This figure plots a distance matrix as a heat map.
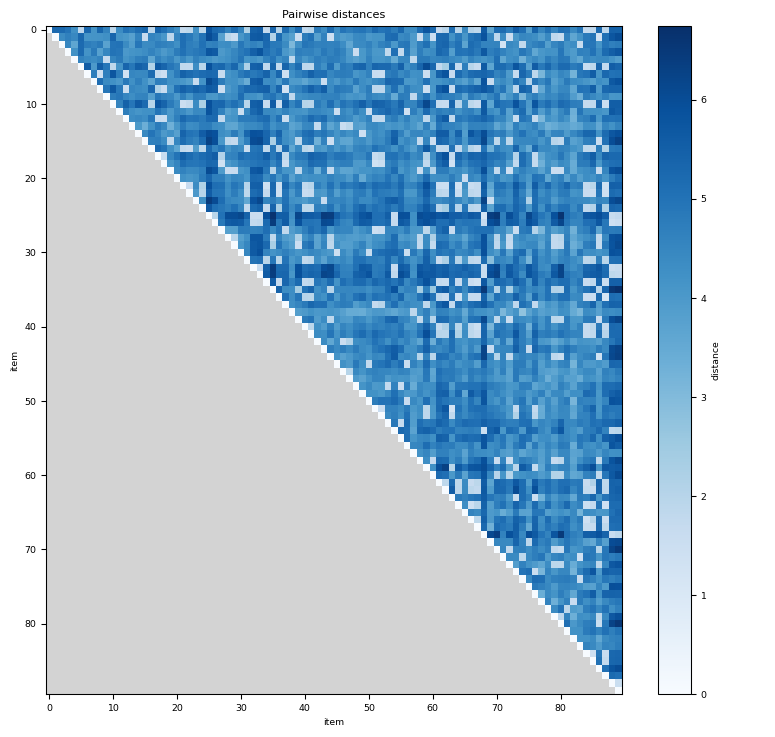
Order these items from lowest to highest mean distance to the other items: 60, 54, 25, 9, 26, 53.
60, 9, 54, 53, 26, 25
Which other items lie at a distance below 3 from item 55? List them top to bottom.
3, 48, 53
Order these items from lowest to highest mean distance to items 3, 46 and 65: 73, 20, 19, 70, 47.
47, 20, 19, 70, 73
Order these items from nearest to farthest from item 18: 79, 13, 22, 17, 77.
17, 77, 79, 13, 22
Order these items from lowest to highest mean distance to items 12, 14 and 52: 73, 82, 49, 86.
73, 49, 82, 86
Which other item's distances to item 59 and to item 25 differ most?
68
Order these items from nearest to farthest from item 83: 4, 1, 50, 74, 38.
74, 38, 4, 1, 50
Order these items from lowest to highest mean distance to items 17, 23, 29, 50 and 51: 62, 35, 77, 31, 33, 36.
77, 35, 31, 36, 62, 33
